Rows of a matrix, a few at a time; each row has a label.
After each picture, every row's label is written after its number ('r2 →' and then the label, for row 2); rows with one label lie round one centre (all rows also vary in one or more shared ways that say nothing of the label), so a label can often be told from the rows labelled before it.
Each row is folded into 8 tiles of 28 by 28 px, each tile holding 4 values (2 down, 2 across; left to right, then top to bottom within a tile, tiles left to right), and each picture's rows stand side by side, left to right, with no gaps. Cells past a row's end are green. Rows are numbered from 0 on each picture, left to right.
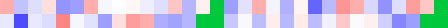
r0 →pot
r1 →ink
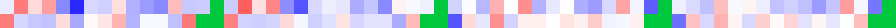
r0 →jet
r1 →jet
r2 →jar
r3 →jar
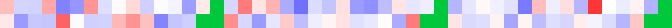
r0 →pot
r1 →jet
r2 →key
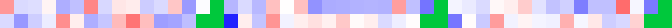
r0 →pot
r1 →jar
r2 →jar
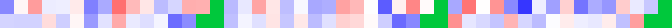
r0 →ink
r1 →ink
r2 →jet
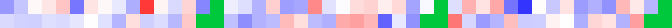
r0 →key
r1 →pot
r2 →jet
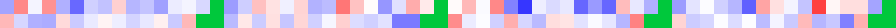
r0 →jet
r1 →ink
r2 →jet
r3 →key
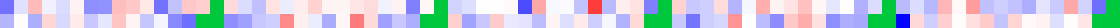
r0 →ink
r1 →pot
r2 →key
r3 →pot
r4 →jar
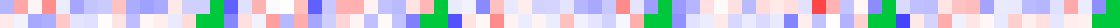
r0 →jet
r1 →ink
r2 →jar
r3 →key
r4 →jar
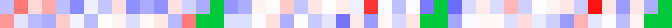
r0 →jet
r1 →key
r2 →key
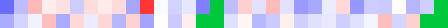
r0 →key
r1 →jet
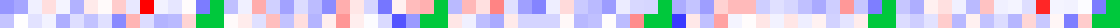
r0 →key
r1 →ink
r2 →jet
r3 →jar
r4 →key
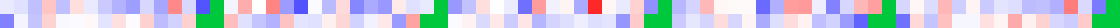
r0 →jar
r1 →jet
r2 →key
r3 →ink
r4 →jar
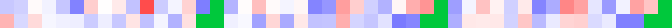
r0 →key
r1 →ink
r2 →ink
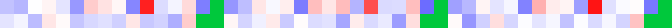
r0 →key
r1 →key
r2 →key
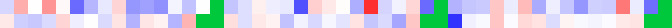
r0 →jet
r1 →key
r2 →jar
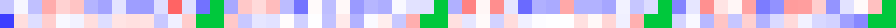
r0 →jar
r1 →jet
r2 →jet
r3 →ink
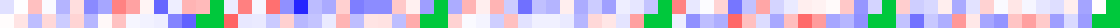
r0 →ink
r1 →jet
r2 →jet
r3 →pot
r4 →pot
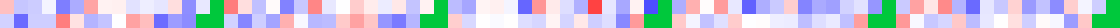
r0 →pot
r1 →pot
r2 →key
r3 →jet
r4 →jet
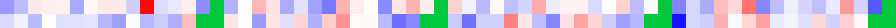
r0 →key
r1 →ink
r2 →pot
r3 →jar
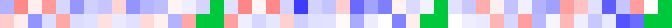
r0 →jet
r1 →jet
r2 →ink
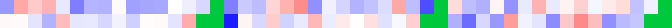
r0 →jet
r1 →jar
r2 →pot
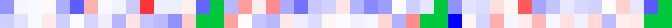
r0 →key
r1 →jet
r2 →jar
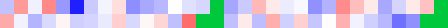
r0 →jet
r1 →ink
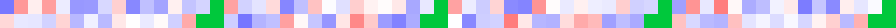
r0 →jet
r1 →pot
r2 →pot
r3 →jet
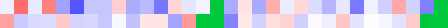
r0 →jet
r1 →jar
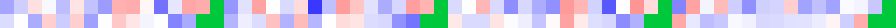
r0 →ink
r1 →ink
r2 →ink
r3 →jet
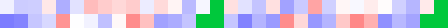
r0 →pot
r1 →pot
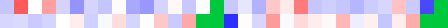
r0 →jet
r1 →jar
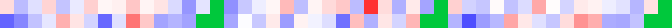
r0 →pot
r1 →key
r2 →pot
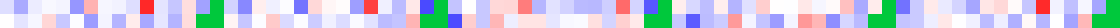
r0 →key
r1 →key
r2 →jar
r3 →pot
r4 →key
